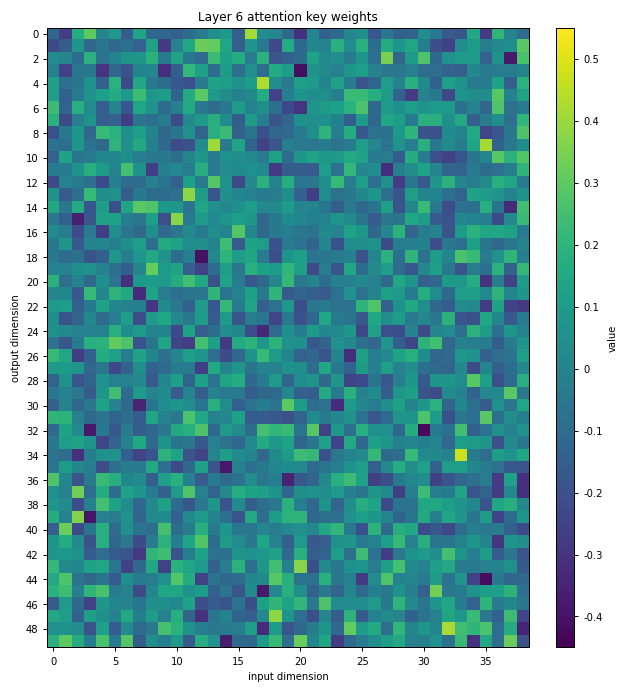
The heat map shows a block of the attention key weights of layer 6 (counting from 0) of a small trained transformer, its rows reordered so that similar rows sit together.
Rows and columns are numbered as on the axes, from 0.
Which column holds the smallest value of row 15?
2
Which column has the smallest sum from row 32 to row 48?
38
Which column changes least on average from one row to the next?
26
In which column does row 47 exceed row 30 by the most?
18
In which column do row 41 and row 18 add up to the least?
3
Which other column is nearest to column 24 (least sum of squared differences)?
22
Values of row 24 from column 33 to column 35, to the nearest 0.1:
-0.1 0.2 0.1
